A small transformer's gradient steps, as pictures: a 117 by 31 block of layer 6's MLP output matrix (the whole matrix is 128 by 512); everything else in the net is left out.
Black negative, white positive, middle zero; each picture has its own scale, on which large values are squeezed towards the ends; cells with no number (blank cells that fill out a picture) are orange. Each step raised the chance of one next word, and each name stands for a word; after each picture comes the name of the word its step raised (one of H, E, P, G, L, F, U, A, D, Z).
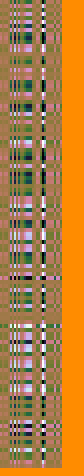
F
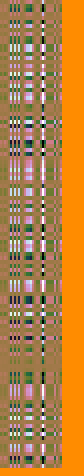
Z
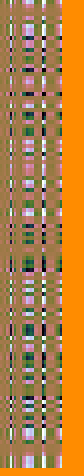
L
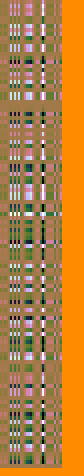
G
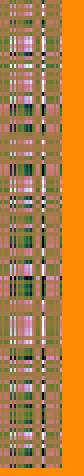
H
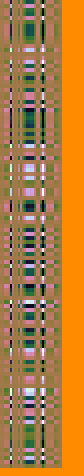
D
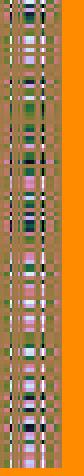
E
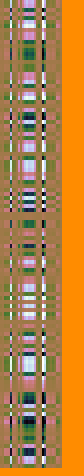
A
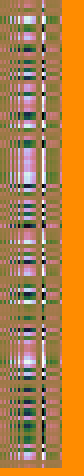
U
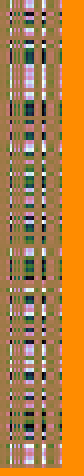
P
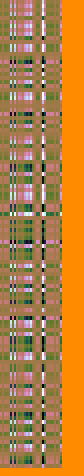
G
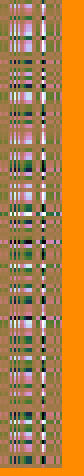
G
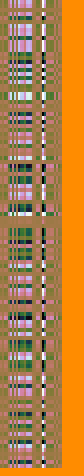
G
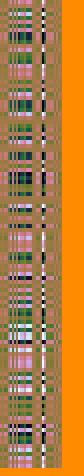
F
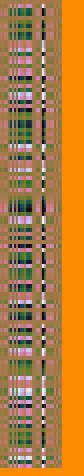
D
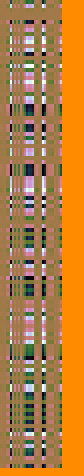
H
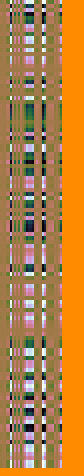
E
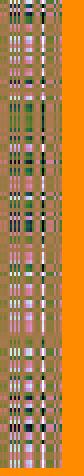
E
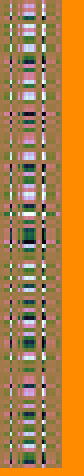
G
